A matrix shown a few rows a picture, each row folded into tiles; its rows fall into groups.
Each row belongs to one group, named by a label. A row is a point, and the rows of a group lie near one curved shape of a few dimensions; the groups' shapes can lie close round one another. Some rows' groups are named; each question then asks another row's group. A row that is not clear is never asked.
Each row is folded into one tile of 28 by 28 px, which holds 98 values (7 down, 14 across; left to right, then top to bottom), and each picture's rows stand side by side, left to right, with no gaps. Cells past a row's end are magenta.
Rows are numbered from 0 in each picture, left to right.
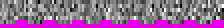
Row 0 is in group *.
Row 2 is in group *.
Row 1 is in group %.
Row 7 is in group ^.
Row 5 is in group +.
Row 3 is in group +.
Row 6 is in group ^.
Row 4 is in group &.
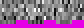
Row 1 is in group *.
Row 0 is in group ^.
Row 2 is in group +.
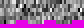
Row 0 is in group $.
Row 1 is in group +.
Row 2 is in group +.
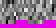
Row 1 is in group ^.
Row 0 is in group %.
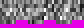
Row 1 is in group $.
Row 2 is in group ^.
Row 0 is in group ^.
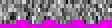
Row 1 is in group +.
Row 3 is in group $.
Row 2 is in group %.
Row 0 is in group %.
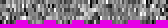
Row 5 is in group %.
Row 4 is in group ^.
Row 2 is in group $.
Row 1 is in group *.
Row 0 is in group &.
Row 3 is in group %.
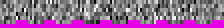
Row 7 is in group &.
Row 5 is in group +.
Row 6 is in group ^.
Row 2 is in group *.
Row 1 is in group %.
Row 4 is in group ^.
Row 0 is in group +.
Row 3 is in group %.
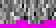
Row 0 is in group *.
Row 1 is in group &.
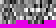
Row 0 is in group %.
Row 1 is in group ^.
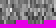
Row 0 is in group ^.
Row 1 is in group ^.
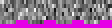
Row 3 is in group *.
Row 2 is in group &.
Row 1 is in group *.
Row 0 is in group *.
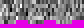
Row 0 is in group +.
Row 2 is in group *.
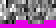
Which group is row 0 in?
%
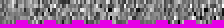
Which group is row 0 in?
^
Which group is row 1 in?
^
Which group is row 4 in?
+
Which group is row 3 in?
%
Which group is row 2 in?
%
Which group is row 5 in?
^
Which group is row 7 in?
^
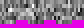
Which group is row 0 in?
*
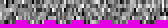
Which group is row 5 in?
&
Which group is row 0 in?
%
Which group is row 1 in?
$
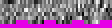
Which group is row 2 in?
&
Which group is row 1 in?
%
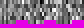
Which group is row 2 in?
%
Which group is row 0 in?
%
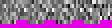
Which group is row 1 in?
$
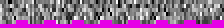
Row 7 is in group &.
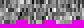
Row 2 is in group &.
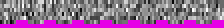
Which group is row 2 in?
&
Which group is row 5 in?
+
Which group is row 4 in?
&
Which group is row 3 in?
*
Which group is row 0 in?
&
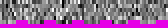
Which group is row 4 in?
&
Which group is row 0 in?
%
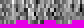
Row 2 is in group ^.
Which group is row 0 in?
^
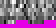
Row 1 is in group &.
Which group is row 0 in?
$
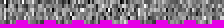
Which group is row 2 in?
%
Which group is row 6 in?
$
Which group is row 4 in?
*
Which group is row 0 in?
%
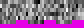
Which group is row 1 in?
%
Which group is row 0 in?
^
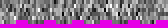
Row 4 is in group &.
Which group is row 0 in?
*
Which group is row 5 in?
$
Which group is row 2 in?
&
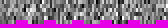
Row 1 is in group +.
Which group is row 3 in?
%
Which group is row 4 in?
%
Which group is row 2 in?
%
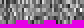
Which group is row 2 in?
$
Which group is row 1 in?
*
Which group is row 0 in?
%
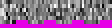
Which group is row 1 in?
^
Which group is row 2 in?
^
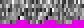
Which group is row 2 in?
%
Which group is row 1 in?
$
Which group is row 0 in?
^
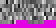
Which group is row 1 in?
+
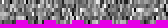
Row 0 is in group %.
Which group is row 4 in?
%
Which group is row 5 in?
$
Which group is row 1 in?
%
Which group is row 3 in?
$
